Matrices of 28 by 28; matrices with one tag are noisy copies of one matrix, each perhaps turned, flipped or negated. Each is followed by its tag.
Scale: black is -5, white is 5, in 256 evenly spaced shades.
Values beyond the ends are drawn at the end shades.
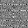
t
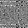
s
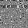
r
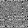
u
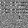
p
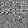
p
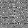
t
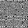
u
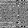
s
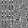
p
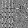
p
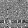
r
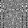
s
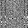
s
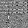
p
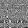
r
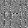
t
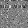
r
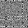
u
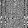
s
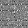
t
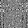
s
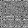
u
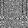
s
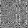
u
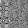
r
